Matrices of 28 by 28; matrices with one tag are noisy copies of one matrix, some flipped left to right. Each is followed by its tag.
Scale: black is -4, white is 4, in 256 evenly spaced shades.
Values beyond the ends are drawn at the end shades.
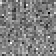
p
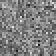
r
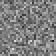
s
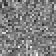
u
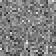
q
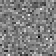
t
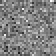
t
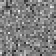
r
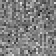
p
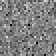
q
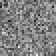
u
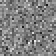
s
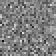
s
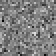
t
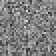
q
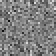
q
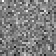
q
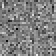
u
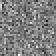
u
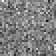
q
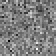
p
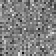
u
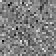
s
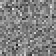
r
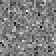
t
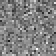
p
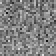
p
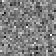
t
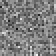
u
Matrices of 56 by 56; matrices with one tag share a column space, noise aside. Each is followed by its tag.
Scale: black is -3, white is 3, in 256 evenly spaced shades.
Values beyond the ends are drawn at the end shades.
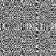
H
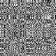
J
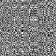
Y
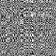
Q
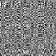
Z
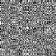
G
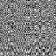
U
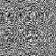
Q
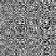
G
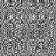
J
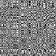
Z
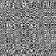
Z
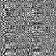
U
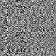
Y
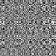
G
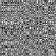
G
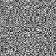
Y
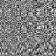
U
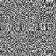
H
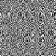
Q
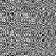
Q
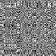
Z
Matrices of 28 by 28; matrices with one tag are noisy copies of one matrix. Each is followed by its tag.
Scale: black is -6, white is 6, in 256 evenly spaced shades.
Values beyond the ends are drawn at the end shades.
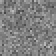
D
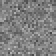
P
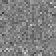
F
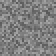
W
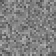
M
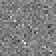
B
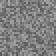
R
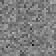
M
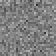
R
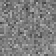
P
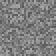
W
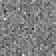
R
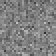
P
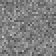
M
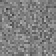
F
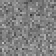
P
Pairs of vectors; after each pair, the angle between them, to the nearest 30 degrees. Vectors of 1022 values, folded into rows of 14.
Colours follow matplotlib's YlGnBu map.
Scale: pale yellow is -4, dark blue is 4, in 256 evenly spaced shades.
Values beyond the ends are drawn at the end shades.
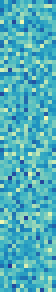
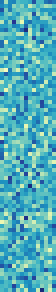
30 degrees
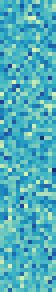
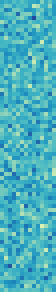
120 degrees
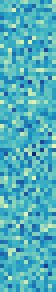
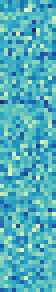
120 degrees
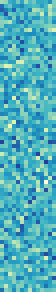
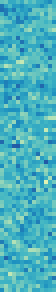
30 degrees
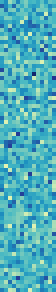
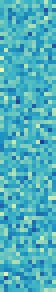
120 degrees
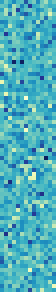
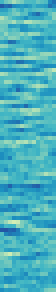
90 degrees
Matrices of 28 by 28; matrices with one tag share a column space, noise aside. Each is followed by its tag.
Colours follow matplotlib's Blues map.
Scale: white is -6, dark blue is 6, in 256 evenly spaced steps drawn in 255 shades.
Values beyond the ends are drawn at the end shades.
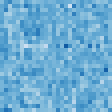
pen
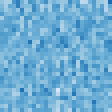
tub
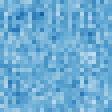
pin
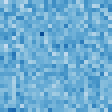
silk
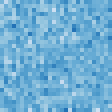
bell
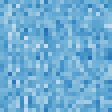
pen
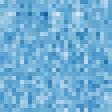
pin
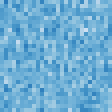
tub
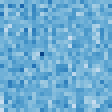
pen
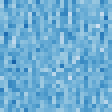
pin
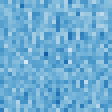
pin
